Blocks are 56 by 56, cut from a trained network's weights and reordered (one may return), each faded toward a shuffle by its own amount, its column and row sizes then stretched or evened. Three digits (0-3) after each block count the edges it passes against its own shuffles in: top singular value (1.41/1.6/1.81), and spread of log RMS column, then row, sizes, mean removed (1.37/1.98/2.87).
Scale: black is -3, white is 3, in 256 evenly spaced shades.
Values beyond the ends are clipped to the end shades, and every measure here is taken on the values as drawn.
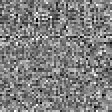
3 0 1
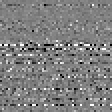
3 0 3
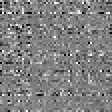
0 2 3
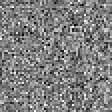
2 0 0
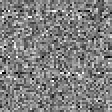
1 0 1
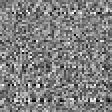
3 0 2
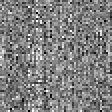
1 2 0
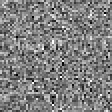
3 1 0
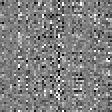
3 3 1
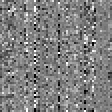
1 3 0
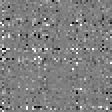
1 2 2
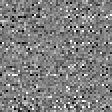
2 1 2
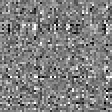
3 2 2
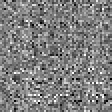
1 1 2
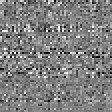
2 1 3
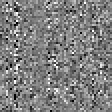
0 3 0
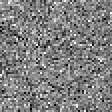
2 0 0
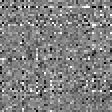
3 2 2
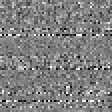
1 0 3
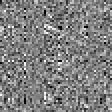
3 2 1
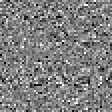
2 0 1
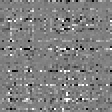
2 2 3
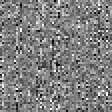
1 3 0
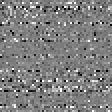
2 0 3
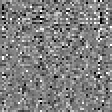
3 2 1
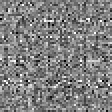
0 0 2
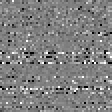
2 0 3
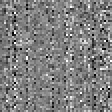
1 3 1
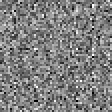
1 1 0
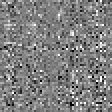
0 3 2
